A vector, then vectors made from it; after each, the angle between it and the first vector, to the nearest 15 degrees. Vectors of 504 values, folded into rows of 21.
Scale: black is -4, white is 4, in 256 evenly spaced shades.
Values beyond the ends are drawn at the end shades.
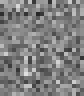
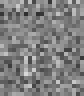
15 degrees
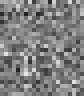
15 degrees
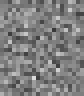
105 degrees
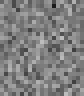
120 degrees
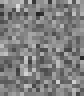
15 degrees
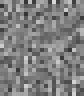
45 degrees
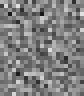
60 degrees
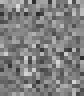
15 degrees
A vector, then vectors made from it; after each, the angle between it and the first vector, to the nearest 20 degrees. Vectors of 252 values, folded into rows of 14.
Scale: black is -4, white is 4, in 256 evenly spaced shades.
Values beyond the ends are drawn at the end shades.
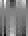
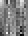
60 degrees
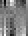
160 degrees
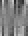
120 degrees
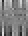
80 degrees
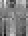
20 degrees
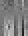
80 degrees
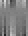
20 degrees
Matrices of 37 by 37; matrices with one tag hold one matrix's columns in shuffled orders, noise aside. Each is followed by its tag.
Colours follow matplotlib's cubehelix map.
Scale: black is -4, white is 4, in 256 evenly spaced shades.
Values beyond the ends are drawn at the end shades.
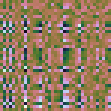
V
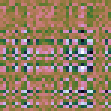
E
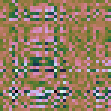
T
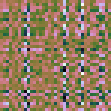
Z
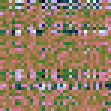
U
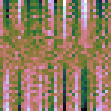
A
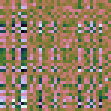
V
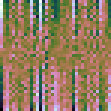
A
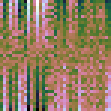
A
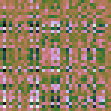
V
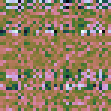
U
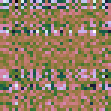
U
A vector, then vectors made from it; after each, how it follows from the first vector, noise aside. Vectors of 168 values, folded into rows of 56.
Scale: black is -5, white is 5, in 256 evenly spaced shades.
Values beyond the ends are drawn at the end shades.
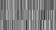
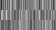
wrapped around.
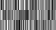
wrapped around, scaled up.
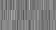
reversed, negated, shrunk.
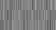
wrapped around, shrunk.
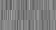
reversed, negated, shrunk.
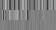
wrapped around, negated, partly zeroed.
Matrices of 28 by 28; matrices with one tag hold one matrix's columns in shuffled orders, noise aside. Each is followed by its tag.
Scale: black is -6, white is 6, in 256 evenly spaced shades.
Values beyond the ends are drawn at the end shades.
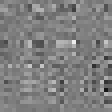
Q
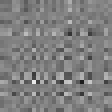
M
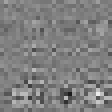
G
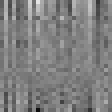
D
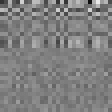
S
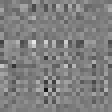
Q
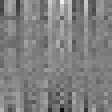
D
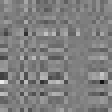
M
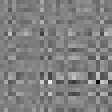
M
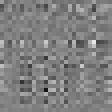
Q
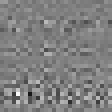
G
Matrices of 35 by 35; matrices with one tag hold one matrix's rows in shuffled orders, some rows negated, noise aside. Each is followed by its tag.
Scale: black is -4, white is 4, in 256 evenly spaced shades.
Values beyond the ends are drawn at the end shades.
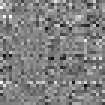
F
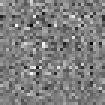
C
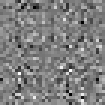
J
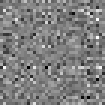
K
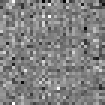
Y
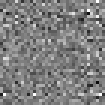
K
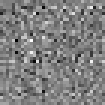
C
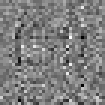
J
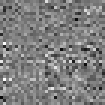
F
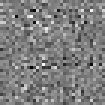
C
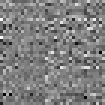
F
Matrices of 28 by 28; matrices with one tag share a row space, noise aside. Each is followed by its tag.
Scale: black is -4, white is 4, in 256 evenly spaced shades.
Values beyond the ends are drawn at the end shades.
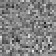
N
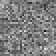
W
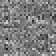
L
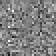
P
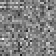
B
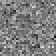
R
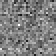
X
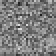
X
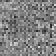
L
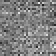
L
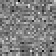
N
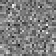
P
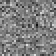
R
